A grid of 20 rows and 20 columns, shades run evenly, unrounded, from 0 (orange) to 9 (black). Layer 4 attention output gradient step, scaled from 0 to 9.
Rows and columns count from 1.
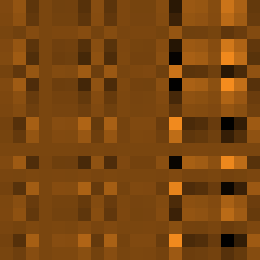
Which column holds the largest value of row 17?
14
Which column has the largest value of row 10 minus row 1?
18
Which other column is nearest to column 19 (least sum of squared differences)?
15
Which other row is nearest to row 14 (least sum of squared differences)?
12
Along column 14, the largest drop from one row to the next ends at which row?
6
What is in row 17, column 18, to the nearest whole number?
2
